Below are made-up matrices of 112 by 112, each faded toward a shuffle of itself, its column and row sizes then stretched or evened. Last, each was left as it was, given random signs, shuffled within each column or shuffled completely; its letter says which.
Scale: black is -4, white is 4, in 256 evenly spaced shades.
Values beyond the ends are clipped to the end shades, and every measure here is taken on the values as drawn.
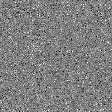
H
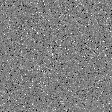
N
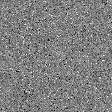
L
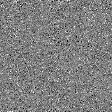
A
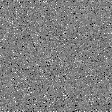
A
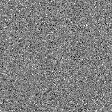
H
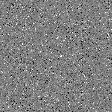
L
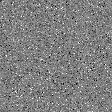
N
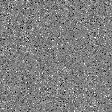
H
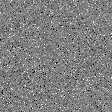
N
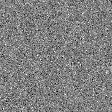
N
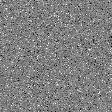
L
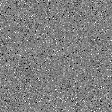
H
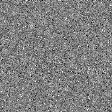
A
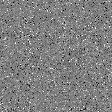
H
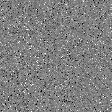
L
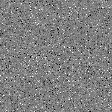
L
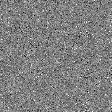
H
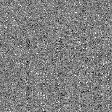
H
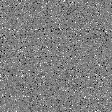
A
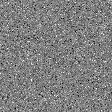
N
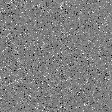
L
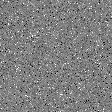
N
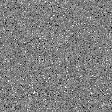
H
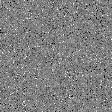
L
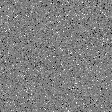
N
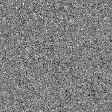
A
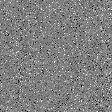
L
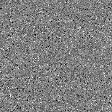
A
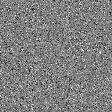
L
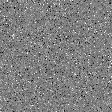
N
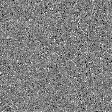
L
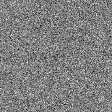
L
